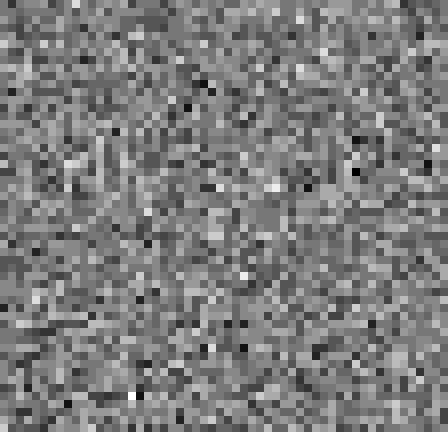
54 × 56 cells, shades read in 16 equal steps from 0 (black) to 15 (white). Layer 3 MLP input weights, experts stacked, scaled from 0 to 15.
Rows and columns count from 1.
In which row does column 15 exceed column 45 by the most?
18
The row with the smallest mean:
5
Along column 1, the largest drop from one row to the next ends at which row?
22
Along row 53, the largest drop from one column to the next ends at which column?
23
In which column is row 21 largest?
9
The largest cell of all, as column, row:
17, 50
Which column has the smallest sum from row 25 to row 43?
37
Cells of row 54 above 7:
22
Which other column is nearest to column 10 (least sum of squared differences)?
11
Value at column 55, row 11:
7
